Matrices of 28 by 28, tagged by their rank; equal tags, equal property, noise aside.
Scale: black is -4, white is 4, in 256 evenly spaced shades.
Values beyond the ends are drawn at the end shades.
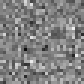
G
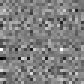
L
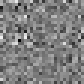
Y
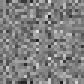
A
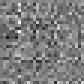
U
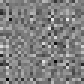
Y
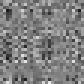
L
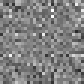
Y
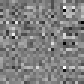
Y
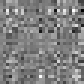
L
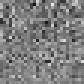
A
